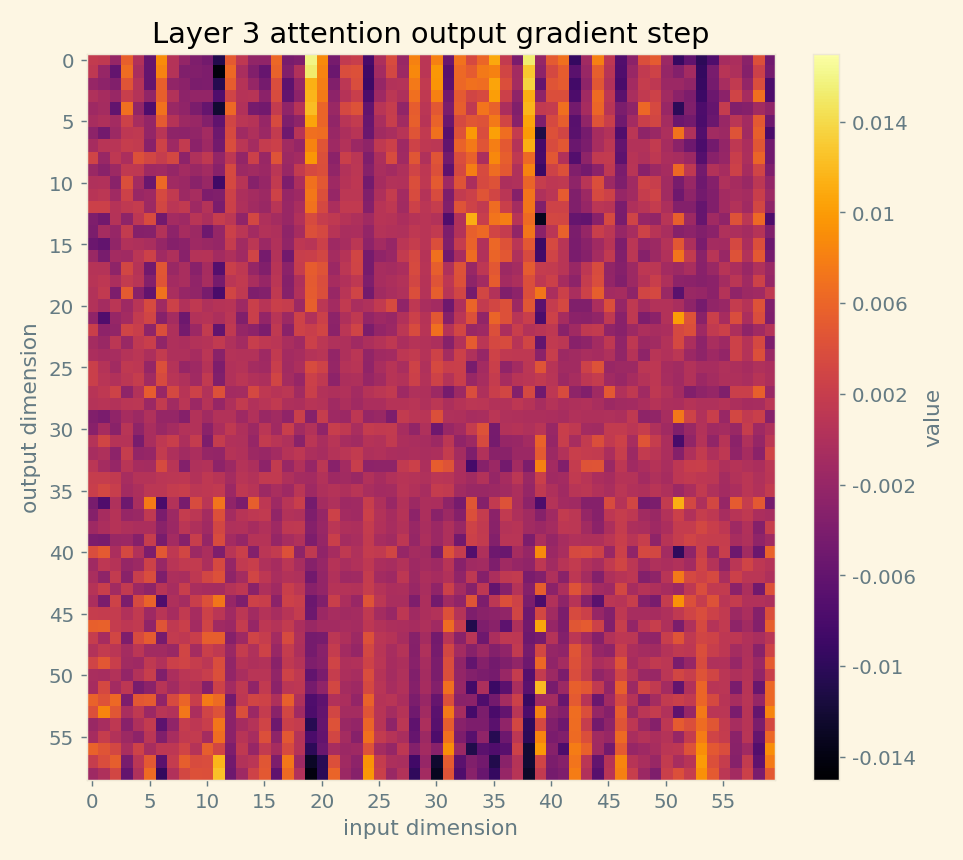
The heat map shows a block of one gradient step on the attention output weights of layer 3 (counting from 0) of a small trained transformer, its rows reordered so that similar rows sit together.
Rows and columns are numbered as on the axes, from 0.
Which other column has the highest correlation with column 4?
10
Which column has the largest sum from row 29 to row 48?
53
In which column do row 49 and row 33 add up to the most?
39
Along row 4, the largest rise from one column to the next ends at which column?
12
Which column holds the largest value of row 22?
30
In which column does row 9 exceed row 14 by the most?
51
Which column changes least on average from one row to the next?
29
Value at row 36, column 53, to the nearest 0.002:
0
